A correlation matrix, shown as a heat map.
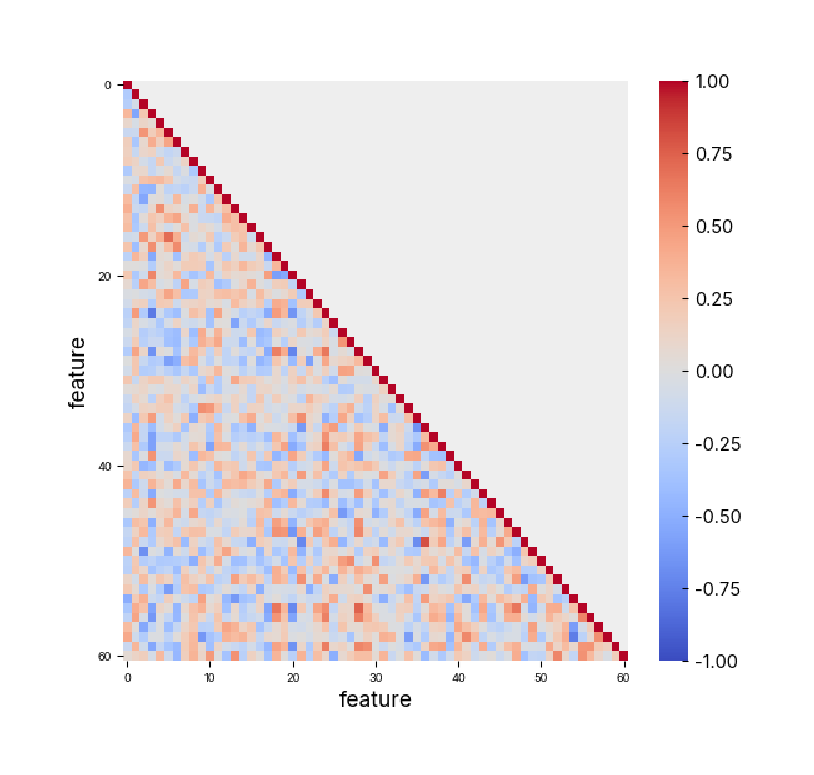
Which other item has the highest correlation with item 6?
17
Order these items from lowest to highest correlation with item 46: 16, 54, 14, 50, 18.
50, 14, 54, 16, 18
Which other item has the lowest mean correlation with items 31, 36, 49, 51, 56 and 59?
3
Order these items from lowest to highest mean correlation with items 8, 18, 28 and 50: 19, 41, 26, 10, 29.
10, 41, 26, 19, 29
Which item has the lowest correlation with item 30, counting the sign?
45
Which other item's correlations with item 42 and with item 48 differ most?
36
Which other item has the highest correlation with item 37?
24
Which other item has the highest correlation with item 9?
34
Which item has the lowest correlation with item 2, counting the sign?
49
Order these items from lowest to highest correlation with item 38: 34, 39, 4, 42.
39, 34, 4, 42
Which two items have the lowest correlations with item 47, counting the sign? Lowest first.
20, 49
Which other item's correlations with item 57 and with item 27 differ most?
58
